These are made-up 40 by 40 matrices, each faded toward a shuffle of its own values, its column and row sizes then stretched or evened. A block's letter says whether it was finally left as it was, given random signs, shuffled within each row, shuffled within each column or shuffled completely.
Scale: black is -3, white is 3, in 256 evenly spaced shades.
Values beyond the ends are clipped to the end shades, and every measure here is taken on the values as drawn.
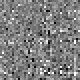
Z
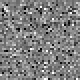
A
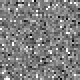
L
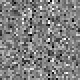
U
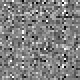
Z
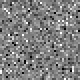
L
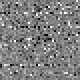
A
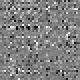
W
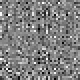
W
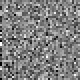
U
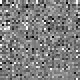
W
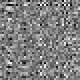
W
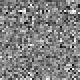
Z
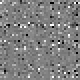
Z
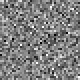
L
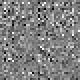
Z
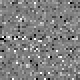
A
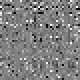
W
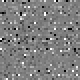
A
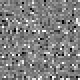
A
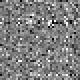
Z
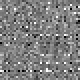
W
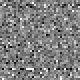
A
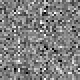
Z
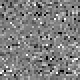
A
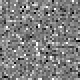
L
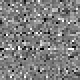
A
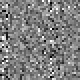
U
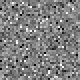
L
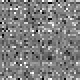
W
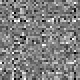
W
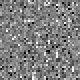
U
